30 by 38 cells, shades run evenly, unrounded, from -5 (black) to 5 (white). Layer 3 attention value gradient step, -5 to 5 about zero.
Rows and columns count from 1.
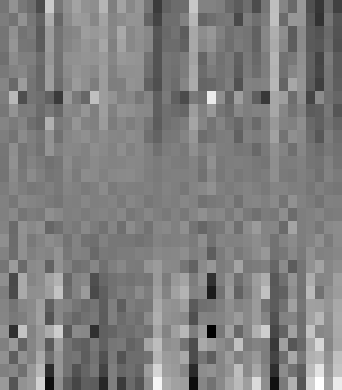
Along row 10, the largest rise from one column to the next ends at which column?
6
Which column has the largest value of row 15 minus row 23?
24
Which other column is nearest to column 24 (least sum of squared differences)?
2
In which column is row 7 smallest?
36
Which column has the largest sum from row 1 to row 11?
31
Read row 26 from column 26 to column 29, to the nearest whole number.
1 -1 0 2
